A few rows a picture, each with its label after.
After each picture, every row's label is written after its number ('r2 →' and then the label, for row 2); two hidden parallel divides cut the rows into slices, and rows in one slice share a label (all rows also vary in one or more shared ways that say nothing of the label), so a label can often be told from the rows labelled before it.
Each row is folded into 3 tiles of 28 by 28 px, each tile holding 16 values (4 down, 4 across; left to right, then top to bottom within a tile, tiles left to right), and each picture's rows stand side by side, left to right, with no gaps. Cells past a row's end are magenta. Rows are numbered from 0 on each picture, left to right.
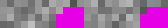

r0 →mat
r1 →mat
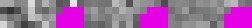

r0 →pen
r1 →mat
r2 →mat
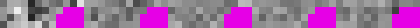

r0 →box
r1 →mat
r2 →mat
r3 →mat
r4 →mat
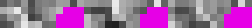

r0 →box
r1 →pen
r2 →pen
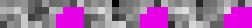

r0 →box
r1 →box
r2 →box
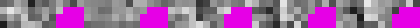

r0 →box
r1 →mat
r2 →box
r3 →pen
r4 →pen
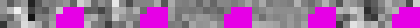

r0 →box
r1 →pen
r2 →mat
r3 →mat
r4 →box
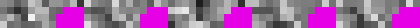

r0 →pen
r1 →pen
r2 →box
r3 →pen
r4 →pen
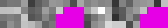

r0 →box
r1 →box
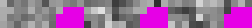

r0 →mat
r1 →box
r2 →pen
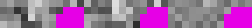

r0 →pen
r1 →pen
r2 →mat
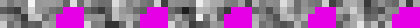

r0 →pen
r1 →pen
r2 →pen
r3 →pen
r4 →box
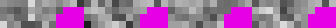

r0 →pen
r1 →box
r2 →mat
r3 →box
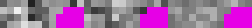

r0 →box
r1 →pen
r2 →mat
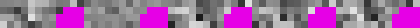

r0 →pen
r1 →mat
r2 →box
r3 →box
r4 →box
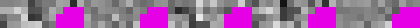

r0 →box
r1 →mat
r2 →pen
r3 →box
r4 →mat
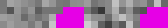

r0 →mat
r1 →pen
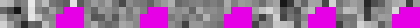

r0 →pen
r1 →mat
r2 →mat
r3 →box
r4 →box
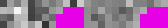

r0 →box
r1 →mat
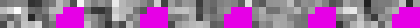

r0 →box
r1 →pen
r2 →box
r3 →mat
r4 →box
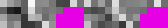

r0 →pen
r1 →pen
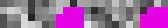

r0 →box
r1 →pen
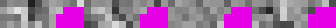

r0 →box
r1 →box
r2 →mat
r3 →pen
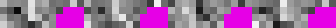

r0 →pen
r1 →pen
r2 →box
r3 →pen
